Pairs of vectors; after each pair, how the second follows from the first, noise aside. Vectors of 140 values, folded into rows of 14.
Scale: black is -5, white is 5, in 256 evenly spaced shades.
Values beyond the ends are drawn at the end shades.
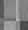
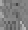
negated, partly zeroed.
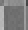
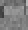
negated, partly zeroed.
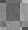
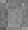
reversed, negated, shrunk.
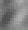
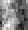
wrapped around, negated, scaled up.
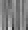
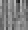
reversed, negated.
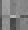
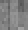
wrapped around, shrunk.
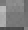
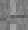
wrapped around, shrunk.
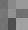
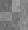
reversed, negated, shrunk.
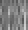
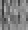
reversed, negated.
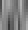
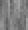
reversed, negated, shrunk.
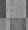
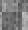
reversed, negated.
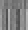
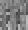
sign-scrambled.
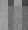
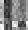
wrapped around, negated, scaled up.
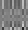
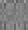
reversed, negated, shrunk.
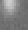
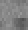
wrapped around, negated, shrunk.
